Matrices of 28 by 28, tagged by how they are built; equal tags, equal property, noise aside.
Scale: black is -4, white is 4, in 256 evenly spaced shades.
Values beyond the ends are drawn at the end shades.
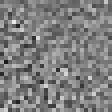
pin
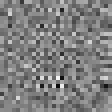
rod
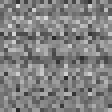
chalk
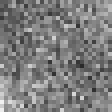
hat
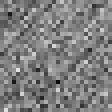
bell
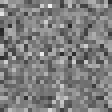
rod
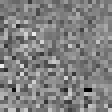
pin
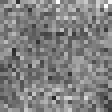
hat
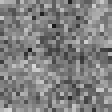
hat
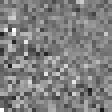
pin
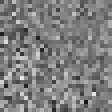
pin
